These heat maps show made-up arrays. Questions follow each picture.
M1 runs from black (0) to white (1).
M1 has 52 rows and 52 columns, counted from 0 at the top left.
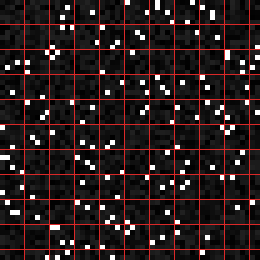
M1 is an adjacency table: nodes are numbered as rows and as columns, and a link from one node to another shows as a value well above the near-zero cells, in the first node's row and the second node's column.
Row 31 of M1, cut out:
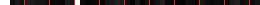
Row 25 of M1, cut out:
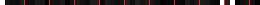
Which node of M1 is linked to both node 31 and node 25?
node 0
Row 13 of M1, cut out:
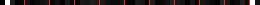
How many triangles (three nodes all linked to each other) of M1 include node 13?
0
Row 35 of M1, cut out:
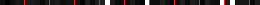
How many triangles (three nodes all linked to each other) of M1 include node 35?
2
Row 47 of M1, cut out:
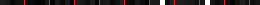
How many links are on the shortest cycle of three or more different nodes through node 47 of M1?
4
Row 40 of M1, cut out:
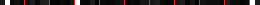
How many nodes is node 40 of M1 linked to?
3
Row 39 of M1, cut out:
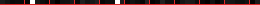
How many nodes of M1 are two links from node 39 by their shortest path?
3
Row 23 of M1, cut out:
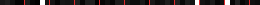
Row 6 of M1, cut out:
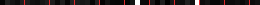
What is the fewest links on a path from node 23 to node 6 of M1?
2
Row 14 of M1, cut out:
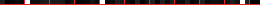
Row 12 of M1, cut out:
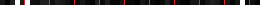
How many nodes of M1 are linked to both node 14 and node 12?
2
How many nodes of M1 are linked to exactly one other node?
3
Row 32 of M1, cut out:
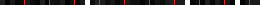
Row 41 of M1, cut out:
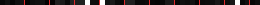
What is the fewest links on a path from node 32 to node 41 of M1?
2
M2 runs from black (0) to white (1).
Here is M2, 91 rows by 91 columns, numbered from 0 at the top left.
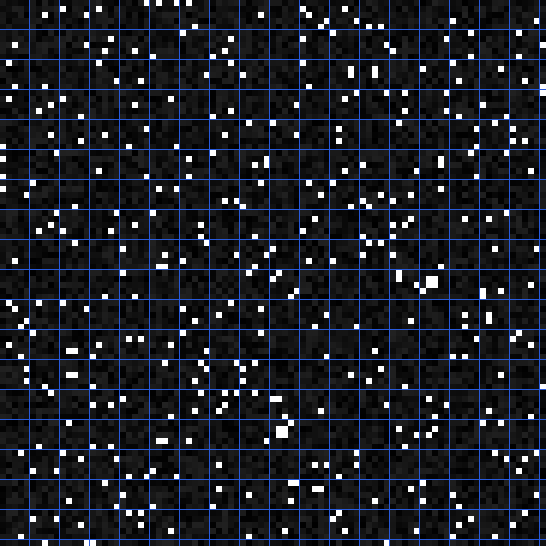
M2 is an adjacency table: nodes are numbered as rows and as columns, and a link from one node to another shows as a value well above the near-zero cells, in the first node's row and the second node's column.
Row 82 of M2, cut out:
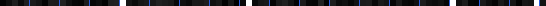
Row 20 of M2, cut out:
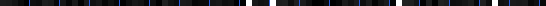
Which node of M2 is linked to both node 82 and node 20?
node 41
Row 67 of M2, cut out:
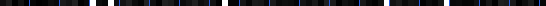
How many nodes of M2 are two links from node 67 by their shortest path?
9
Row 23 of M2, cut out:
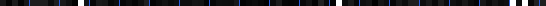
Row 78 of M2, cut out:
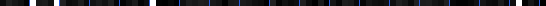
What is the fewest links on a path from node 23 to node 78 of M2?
5
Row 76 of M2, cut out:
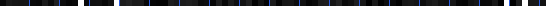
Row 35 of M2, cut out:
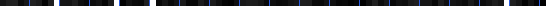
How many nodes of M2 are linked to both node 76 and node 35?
2
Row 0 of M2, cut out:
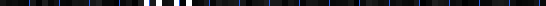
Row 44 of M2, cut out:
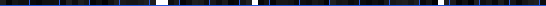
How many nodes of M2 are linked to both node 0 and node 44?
1
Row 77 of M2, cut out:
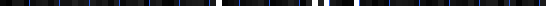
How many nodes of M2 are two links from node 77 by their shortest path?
5
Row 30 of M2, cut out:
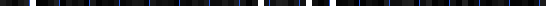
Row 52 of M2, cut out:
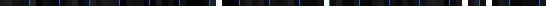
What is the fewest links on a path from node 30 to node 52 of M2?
7
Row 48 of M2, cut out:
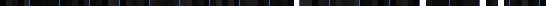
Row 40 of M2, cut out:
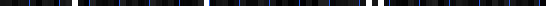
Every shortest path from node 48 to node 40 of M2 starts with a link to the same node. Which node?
node 83
